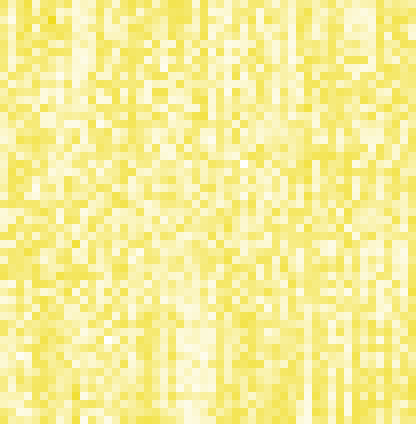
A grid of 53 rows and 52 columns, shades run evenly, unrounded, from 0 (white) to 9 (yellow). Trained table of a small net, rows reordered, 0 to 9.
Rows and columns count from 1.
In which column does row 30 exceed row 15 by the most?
27
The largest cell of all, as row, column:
3, 7
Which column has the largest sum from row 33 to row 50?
52
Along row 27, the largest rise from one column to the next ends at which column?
44
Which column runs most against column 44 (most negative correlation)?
8
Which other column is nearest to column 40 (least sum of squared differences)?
45
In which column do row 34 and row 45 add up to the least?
48
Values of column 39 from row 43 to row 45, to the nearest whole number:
3 2 3
